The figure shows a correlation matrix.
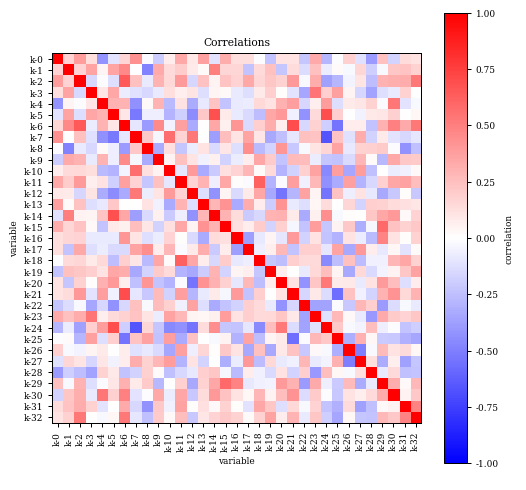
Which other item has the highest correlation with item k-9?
k-6
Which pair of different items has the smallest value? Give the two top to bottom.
k-7, k-24
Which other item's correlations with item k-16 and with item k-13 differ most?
k-17
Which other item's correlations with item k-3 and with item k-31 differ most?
k-25
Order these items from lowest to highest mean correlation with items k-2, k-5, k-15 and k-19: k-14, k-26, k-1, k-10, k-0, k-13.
k-26, k-10, k-0, k-13, k-1, k-14
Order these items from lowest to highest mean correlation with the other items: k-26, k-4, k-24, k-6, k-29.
k-24, k-26, k-4, k-29, k-6
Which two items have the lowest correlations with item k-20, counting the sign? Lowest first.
k-12, k-22
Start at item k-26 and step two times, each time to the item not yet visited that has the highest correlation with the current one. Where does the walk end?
k-18
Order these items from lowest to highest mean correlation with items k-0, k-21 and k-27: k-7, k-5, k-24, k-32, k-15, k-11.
k-24, k-5, k-15, k-32, k-11, k-7
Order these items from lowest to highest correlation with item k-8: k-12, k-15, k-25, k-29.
k-12, k-15, k-29, k-25
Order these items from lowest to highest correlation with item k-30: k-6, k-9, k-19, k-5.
k-19, k-5, k-9, k-6
